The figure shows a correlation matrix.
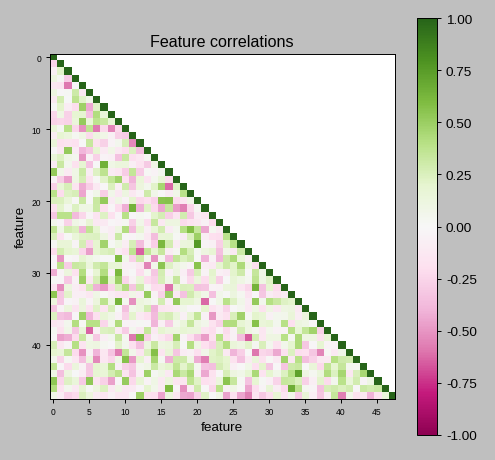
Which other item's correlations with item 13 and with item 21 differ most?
44
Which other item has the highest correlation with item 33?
46
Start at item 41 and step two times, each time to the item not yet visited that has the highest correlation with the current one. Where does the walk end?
42
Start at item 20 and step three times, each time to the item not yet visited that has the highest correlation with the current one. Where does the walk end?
7
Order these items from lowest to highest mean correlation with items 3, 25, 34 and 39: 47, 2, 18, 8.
2, 47, 18, 8
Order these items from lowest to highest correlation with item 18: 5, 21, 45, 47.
21, 47, 5, 45
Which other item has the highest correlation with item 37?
28
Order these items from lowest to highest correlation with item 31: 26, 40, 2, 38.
2, 40, 38, 26
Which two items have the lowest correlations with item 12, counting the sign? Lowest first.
27, 11
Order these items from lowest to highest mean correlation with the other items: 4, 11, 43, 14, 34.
11, 14, 4, 43, 34
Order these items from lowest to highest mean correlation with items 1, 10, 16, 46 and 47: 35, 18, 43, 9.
18, 9, 35, 43
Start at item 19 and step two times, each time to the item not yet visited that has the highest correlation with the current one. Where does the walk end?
45
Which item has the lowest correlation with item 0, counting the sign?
30
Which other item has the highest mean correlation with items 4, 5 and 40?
9
